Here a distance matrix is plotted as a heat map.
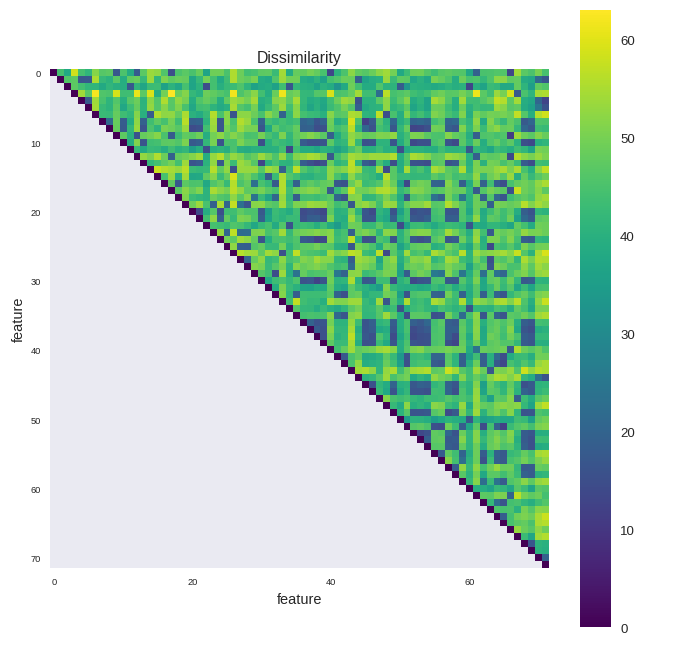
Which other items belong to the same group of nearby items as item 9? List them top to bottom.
0, 12, 17, 40, 61, 66
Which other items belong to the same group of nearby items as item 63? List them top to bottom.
19, 23, 25, 27, 28, 43
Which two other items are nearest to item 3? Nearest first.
67, 47
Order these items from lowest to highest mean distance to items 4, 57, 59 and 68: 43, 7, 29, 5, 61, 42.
7, 5, 42, 29, 61, 43
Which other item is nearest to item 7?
45
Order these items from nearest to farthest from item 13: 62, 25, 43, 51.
62, 51, 25, 43
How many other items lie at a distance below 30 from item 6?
4
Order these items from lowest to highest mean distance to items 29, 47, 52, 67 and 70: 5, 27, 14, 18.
5, 18, 27, 14
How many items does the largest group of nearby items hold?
22
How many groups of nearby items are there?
9
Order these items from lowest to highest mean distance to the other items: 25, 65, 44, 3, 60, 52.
52, 60, 65, 25, 44, 3
